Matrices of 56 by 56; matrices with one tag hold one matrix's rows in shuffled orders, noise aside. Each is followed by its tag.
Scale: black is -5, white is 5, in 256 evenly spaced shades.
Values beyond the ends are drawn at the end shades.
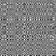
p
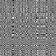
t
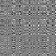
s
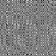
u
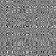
u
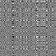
t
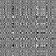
t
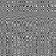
u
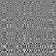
p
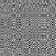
s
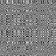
u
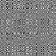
u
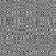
u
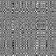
t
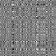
t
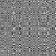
s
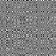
u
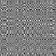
p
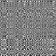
p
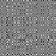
u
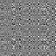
s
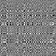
p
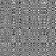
s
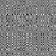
u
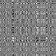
t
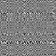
p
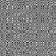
u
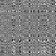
s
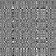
t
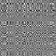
p
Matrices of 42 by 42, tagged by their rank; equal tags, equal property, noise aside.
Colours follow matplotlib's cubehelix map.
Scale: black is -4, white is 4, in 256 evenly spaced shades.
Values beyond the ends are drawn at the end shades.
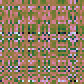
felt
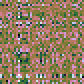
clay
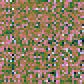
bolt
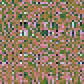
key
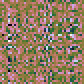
key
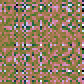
felt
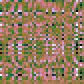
felt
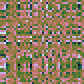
felt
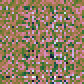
key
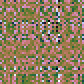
clay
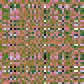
felt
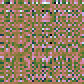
clay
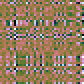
felt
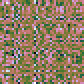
key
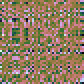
clay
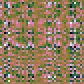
felt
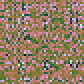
bolt
